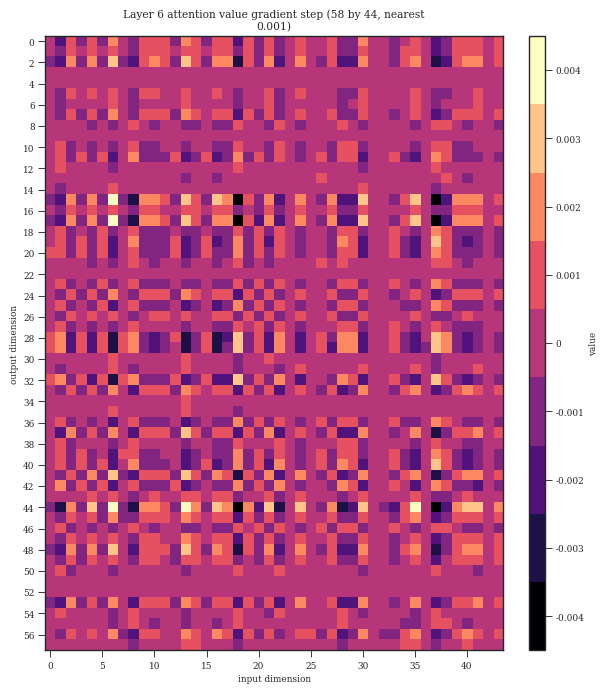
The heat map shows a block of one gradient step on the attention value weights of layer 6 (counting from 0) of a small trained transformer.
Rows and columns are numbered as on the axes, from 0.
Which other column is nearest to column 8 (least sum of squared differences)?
28
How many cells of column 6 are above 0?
26
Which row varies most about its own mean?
44
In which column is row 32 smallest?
6
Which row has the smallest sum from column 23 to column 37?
37
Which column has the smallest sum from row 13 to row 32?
16
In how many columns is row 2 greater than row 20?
21
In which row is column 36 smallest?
29
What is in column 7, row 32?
0.001
